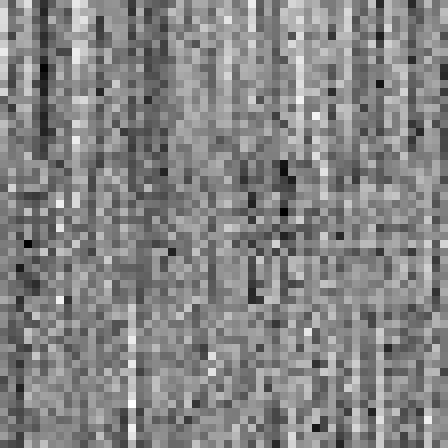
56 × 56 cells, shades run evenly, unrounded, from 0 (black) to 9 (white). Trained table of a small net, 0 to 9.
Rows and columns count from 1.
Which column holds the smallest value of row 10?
6
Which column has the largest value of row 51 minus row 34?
17
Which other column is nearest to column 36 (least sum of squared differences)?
12
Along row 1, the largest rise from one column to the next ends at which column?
49
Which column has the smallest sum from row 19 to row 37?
36
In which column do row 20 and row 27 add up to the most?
4
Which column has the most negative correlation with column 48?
3
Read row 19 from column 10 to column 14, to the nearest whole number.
7 6 5 4 6
